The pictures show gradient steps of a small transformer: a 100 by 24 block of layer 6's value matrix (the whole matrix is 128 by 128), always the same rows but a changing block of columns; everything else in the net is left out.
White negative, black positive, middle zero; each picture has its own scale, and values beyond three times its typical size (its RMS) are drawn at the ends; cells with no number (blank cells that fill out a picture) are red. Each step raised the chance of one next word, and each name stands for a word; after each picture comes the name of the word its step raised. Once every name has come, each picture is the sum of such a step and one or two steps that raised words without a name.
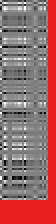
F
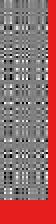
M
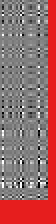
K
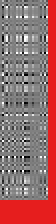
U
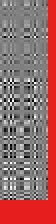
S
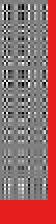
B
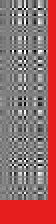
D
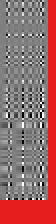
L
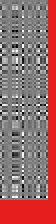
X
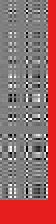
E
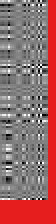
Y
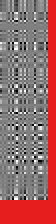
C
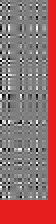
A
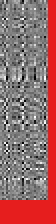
S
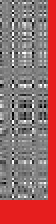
K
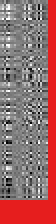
B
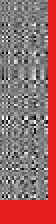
X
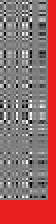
K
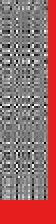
X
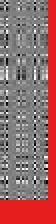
F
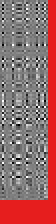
E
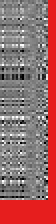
X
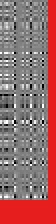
A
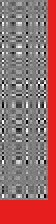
F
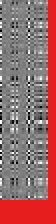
S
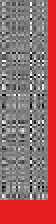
A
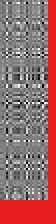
M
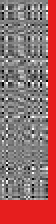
B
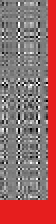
S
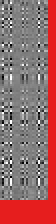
Y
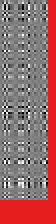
K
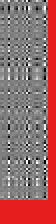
F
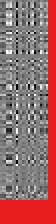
D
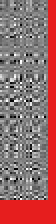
S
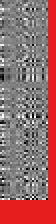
L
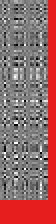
E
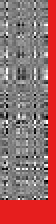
L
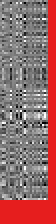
L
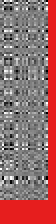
F
